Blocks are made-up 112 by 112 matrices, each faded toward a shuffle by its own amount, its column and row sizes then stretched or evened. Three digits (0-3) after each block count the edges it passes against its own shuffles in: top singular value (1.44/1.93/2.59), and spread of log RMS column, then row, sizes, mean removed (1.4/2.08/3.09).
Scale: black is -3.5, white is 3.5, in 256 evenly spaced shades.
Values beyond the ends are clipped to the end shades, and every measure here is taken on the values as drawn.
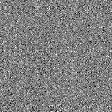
2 0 1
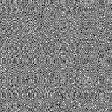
3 1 0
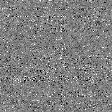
0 1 2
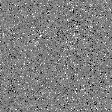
0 1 1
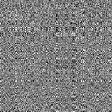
3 2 2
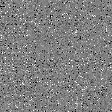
1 1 1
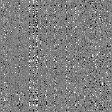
2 3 1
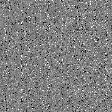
0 2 0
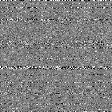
2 0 3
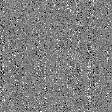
1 2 0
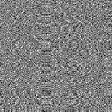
3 1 1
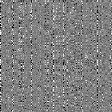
3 3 1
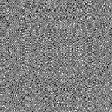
3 1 0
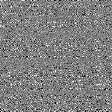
2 1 3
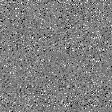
1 0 2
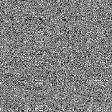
2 0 2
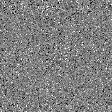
1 1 1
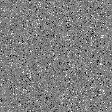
0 2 0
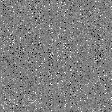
0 2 0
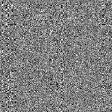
2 2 1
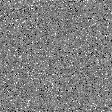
0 0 1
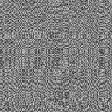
3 2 0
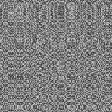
3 1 1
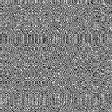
3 1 1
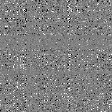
1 2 3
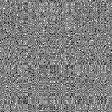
3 1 0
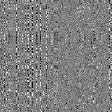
3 3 0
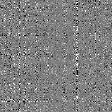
2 3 2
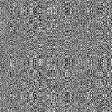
3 3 1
